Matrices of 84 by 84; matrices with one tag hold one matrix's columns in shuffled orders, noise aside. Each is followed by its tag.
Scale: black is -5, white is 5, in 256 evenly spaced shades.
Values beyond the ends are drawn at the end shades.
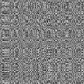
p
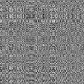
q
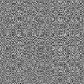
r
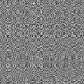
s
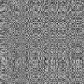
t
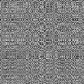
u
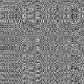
q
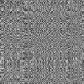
t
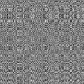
q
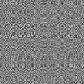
s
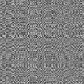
s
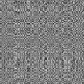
t
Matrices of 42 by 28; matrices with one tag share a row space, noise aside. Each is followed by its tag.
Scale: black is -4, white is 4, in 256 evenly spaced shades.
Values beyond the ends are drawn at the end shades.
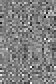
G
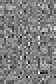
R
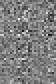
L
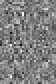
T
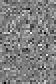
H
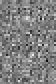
H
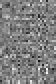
H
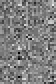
L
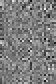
G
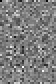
T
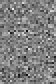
L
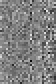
G
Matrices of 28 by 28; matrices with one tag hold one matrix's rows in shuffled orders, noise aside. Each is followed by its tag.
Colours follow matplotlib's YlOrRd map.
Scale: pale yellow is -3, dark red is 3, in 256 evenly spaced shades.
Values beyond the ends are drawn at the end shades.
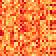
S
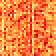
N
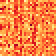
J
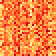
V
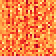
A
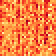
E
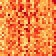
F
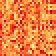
S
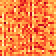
N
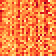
E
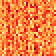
A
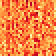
A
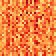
A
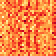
F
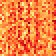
F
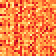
J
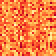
S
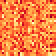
S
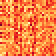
J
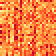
J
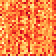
F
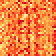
F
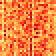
N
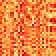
S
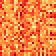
S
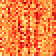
F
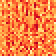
A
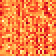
E
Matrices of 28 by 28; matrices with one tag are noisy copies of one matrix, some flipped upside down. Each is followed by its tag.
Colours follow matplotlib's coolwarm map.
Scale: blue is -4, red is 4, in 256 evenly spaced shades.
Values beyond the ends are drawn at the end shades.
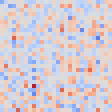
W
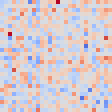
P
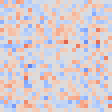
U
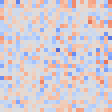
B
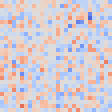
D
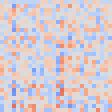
W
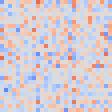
B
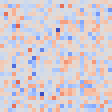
W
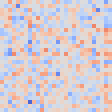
P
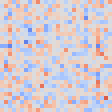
U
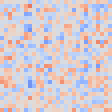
U
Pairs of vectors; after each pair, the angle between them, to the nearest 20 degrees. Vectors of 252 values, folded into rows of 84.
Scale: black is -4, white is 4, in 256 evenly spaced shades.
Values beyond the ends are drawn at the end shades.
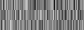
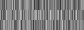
60 degrees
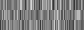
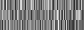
40 degrees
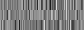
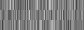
120 degrees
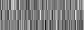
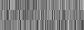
60 degrees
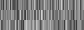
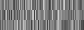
80 degrees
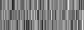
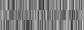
40 degrees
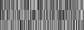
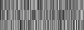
20 degrees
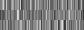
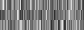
20 degrees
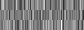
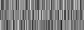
140 degrees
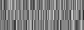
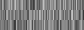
20 degrees
